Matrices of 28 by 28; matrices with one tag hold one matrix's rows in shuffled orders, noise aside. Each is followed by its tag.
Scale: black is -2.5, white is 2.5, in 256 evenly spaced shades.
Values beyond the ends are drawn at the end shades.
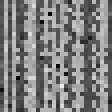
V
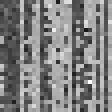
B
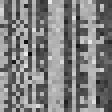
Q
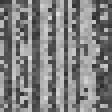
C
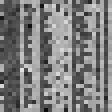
B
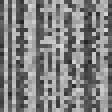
V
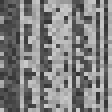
B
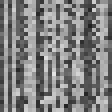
V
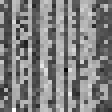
C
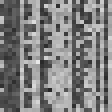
B
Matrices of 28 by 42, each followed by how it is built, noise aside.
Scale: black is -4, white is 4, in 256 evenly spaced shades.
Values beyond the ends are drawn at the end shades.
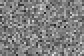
noise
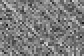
Toeplitz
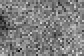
smooth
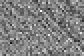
Toeplitz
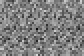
repeating columns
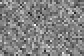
Toeplitz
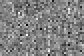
uneven columns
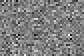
low rank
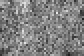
smooth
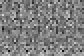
repeating columns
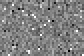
sparse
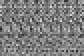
repeating columns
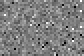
sparse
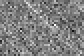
Toeplitz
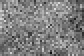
smooth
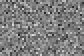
noise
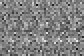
repeating columns
